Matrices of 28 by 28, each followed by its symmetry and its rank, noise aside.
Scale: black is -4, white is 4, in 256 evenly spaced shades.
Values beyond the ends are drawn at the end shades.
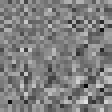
no symmetry, rank four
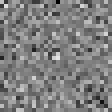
symmetric, rank five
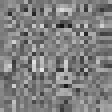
no symmetry, rank three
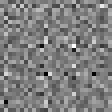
antisymmetric, rank four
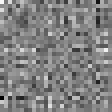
symmetric, rank four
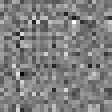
antisymmetric, rank four
